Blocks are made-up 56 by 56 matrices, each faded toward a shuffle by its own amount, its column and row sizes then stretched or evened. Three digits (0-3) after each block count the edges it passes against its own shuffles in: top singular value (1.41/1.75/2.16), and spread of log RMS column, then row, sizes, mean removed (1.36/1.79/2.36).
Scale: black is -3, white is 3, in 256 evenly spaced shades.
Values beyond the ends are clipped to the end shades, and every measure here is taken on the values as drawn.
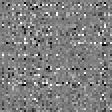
1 3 3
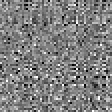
3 1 2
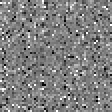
1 2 1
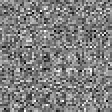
2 1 2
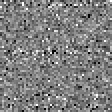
0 0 2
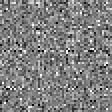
2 1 1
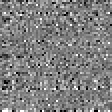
2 0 3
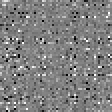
0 3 3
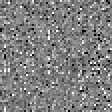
1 2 0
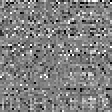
2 0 3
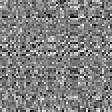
3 0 3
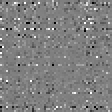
1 2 3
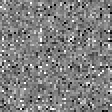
1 1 1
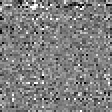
0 2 3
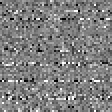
1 0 3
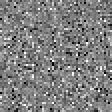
1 1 0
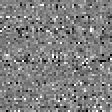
0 1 3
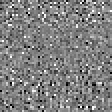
2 2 2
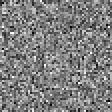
1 1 0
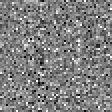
1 1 0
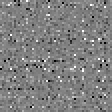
0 1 2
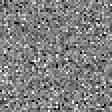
0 1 0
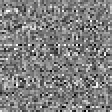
1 0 3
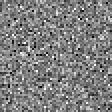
0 0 0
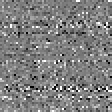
2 0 3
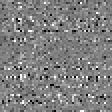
1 1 3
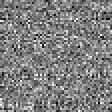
2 0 1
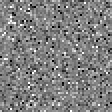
1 1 0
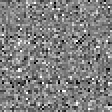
1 1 2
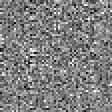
2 1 0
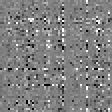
1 3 3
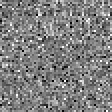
2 0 1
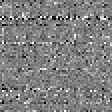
1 1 3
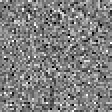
1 1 0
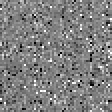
1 2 1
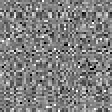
3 0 1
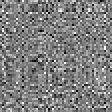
3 2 1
